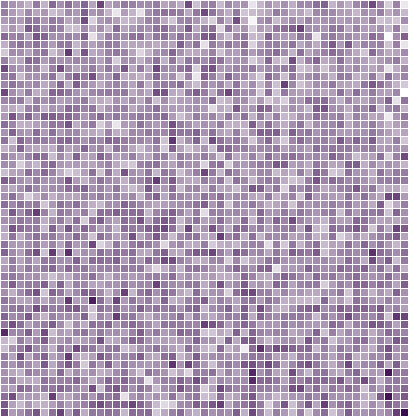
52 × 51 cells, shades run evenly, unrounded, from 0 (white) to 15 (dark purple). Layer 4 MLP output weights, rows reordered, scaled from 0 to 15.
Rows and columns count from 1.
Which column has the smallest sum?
29
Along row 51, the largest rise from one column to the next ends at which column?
41
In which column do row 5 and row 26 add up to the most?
26
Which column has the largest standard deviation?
49
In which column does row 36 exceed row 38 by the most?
20
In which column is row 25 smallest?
4
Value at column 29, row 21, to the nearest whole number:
3
